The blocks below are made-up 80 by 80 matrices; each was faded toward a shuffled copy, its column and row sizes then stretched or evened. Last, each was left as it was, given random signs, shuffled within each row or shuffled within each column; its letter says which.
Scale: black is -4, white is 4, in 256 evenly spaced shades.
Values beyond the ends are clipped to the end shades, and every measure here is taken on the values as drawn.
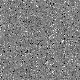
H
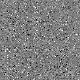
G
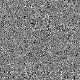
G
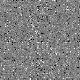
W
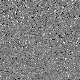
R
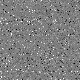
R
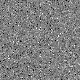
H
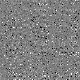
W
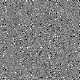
W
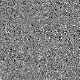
G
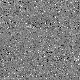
R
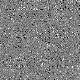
G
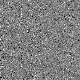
H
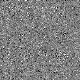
G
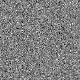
H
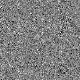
G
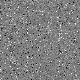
H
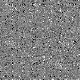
W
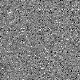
W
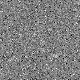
R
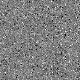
H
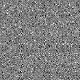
W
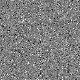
H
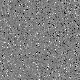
H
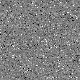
R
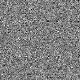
G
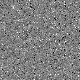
H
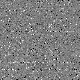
R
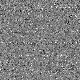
R
